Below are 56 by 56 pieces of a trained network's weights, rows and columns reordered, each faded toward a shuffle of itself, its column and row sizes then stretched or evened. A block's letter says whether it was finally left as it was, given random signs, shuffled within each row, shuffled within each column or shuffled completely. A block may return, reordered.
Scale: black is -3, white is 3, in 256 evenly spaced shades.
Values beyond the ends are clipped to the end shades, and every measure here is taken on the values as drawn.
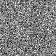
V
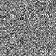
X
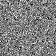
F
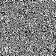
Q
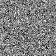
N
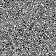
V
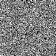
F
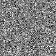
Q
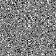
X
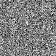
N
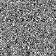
Q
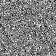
F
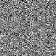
X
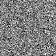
N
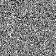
Q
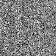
N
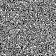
F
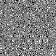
X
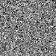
Q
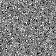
V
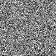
Q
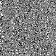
N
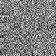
X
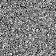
F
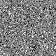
F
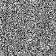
N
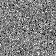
V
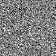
Q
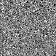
F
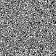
Q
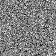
V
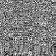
X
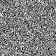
F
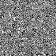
Q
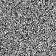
V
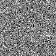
Q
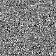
Q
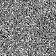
N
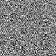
X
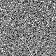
V
